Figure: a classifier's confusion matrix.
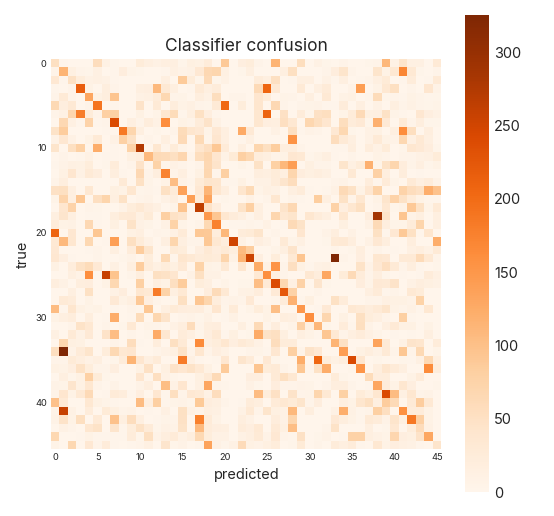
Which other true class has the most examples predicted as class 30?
7
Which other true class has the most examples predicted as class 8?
9
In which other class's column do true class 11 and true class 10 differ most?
5
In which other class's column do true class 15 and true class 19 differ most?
44
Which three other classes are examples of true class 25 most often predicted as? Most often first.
6, 4, 32
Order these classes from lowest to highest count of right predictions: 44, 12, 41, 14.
12, 14, 44, 41
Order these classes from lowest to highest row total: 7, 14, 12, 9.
14, 9, 12, 7
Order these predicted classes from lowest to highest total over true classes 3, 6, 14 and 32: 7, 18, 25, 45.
45, 18, 7, 25
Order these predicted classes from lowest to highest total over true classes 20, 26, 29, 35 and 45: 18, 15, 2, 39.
39, 2, 18, 15
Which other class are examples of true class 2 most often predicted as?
15
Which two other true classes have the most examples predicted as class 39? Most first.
0, 40
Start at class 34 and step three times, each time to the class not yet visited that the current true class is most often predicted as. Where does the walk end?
28
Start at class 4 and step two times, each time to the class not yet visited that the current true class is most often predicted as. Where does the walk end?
13
